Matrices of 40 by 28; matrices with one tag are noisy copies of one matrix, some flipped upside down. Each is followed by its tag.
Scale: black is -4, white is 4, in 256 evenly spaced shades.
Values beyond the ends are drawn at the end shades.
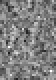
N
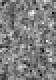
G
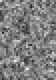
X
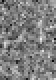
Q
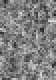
G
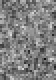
G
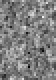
G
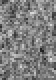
G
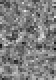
Q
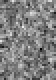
G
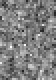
G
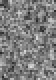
G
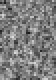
N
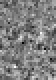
Q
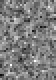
X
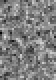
Q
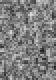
G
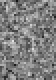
N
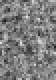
Q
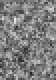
X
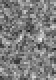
Q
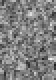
G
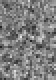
Q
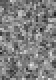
G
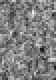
G
